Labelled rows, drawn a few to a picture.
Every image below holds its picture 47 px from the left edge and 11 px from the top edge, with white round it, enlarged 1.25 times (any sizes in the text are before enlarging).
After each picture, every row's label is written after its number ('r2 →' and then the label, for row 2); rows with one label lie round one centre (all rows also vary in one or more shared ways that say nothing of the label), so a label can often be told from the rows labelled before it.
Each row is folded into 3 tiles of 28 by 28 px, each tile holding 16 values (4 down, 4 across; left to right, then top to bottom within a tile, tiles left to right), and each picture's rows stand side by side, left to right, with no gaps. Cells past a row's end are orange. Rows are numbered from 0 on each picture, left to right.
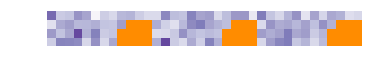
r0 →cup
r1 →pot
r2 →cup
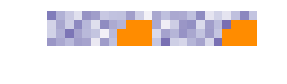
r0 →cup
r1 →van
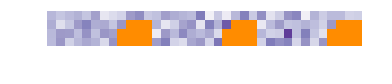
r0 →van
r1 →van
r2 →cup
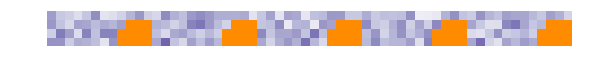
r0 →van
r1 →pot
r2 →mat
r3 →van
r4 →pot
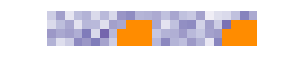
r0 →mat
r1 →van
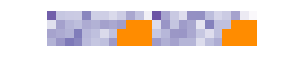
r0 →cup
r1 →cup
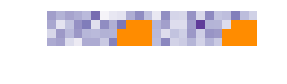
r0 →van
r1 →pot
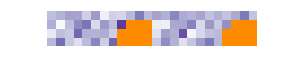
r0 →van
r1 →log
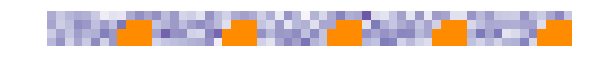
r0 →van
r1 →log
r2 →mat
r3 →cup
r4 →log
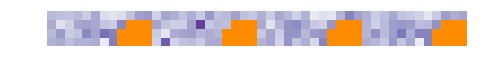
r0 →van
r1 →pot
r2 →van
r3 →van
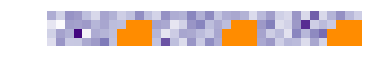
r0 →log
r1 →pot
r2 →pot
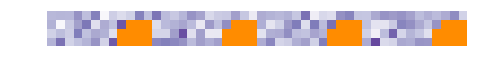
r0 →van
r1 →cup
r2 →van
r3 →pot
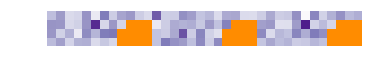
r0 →pot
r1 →cup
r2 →pot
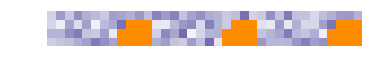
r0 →mat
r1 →log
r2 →mat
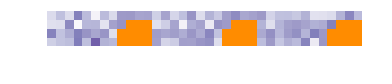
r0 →mat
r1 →mat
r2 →van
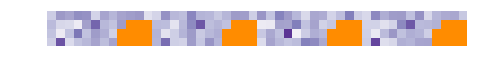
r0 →pot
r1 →pot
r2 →log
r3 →pot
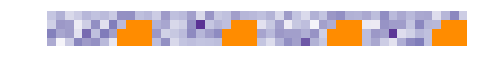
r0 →mat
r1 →pot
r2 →mat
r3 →log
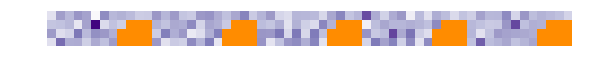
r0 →pot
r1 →log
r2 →mat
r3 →cup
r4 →pot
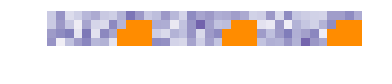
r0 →mat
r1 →pot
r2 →mat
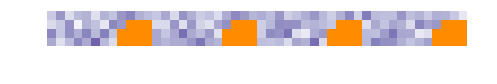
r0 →mat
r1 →mat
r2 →log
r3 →cup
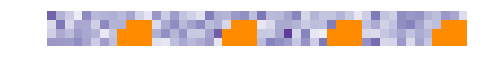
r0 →cup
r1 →log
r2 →cup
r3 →pot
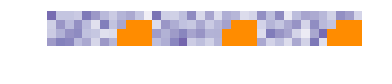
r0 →cup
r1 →cup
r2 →log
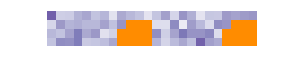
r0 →cup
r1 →mat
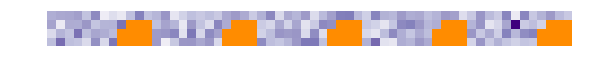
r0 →van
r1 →mat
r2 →mat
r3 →pot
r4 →pot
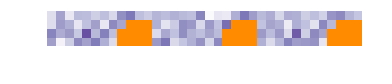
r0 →mat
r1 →van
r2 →mat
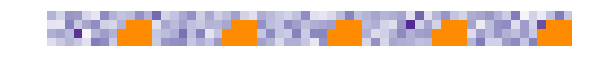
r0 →log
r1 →cup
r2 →van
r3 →pot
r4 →van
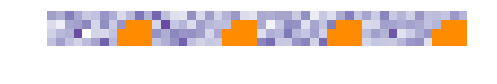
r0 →log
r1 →cup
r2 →van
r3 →log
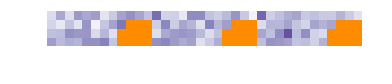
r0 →mat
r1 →cup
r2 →cup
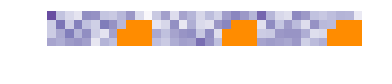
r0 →cup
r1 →mat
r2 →cup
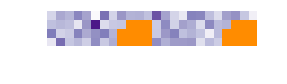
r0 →pot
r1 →cup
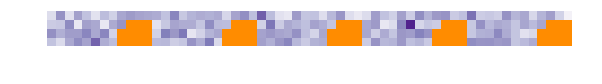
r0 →mat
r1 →log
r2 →cup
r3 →pot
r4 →cup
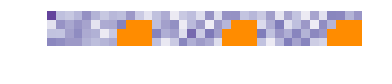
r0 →cup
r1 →mat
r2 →mat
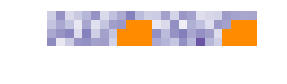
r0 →mat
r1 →mat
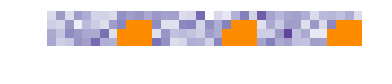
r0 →mat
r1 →van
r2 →cup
